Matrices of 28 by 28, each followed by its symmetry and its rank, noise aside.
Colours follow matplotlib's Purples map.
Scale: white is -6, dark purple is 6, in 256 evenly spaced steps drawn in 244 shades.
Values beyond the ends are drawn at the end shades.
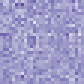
no symmetry, rank seven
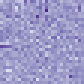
no symmetry, rank six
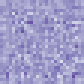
symmetric, rank six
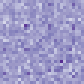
symmetric, rank seven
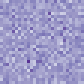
no symmetry, rank six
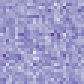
antisymmetric, rank eight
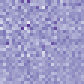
antisymmetric, rank six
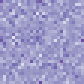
symmetric, rank eight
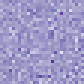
antisymmetric, rank six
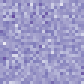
no symmetry, rank eight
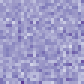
no symmetry, rank eight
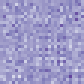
antisymmetric, rank eight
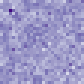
symmetric, rank eight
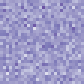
no symmetry, rank eight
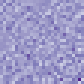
symmetric, rank seven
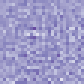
no symmetry, rank six
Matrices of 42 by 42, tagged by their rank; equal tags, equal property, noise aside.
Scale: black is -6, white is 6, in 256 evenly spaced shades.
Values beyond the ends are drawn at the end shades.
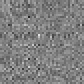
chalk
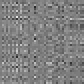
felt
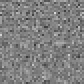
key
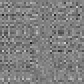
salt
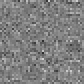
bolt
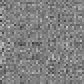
key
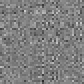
bolt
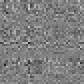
chalk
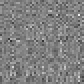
chalk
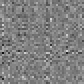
salt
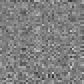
chalk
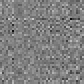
chalk
